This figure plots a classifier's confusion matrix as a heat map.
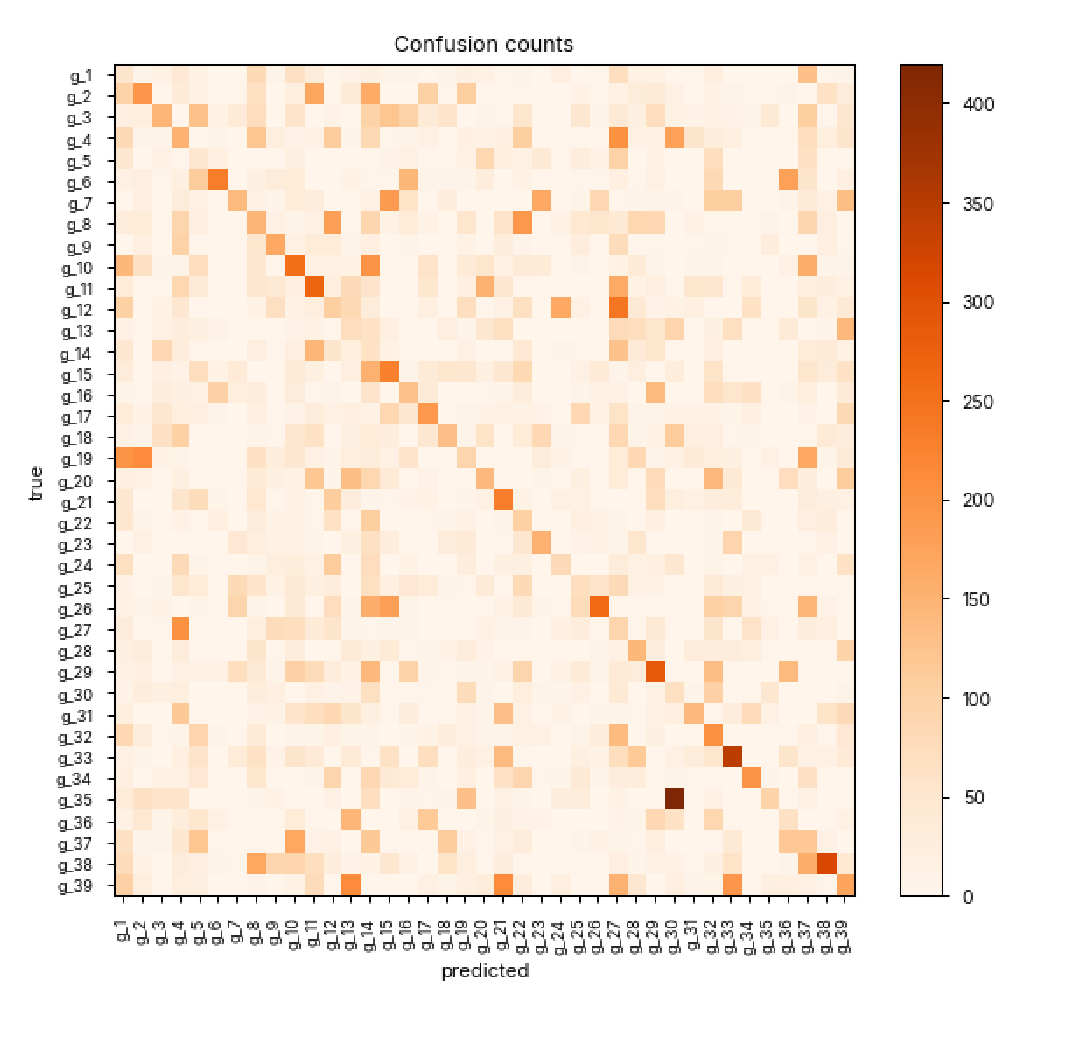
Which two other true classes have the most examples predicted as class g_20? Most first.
g_11, g_5
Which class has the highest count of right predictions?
g_33
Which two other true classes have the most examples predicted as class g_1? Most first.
g_19, g_10
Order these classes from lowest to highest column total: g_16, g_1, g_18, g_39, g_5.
g_18, g_16, g_5, g_39, g_1
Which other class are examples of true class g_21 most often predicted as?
g_12
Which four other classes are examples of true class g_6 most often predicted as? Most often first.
g_36, g_16, g_5, g_32
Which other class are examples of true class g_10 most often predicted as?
g_14
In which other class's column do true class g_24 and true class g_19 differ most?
g_2
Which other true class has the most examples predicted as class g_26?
g_7
